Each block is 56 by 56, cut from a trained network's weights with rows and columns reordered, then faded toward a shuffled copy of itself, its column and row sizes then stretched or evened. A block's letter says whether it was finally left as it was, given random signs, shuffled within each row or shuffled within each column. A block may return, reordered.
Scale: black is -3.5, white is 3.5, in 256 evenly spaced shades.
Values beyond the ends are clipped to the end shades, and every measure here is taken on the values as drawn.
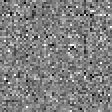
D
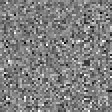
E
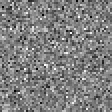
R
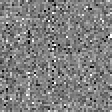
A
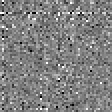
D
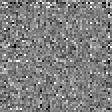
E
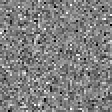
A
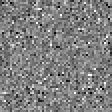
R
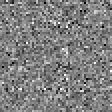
D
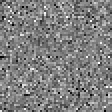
R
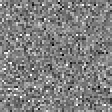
R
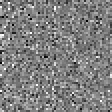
A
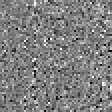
A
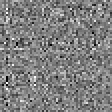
E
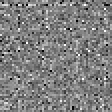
E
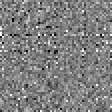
E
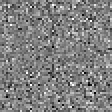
D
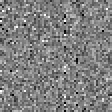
A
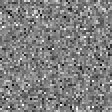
R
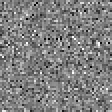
R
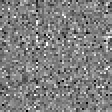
D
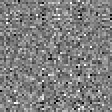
E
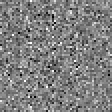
A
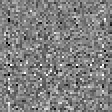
D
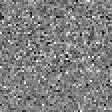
R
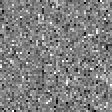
A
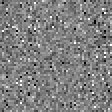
A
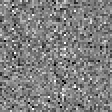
A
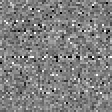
R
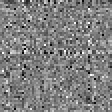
E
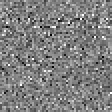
R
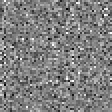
E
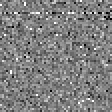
R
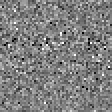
R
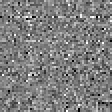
D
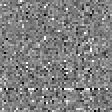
E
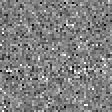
R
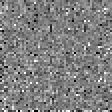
E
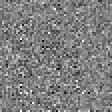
D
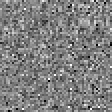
E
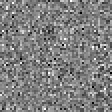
E
